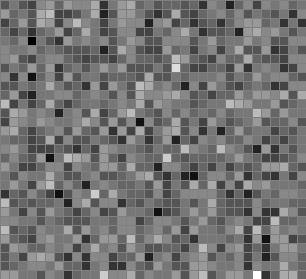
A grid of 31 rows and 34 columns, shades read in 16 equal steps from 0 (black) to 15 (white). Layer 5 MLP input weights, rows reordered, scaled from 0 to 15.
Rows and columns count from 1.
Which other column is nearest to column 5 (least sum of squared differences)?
9
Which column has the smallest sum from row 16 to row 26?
28
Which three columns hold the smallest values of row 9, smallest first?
4, 2, 7
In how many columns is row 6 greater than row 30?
11
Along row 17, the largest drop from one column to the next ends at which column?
31
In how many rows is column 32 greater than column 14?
16
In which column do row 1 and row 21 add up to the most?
6
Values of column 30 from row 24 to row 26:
3 4 6
